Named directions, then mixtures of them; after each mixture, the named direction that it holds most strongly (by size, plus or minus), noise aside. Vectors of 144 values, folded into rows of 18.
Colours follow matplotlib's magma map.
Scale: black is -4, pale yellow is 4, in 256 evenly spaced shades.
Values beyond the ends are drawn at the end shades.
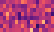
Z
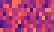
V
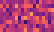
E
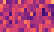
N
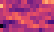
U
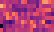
U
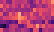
U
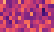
N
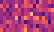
E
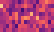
E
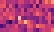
E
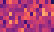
N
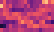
U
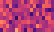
V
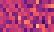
E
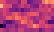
U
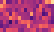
N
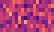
E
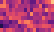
U
